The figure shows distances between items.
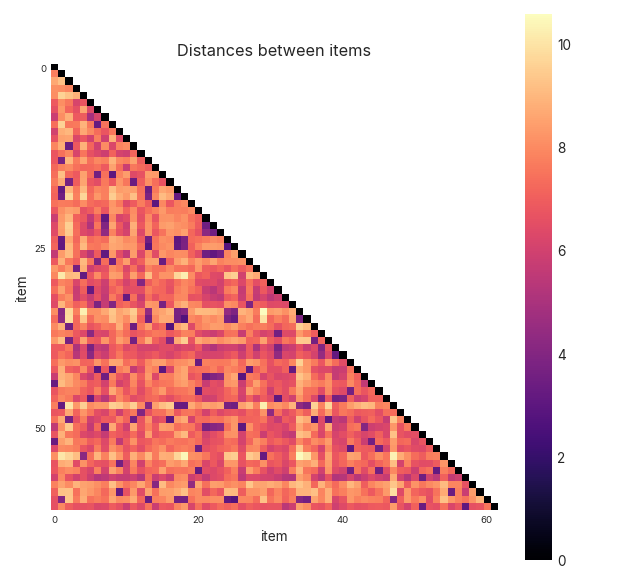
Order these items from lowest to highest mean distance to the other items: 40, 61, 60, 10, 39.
39, 40, 61, 10, 60
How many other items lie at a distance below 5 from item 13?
9
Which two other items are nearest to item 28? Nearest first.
3, 39
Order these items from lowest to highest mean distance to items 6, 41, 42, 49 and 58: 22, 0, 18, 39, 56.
39, 56, 0, 22, 18
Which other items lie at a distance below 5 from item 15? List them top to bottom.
6, 8, 27, 33, 42
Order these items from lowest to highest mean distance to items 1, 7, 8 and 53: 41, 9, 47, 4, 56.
56, 41, 47, 9, 4
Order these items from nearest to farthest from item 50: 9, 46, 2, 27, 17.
46, 9, 17, 27, 2
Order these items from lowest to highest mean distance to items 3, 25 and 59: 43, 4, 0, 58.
0, 43, 58, 4
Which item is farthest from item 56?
34
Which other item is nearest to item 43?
26
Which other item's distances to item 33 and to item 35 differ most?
18
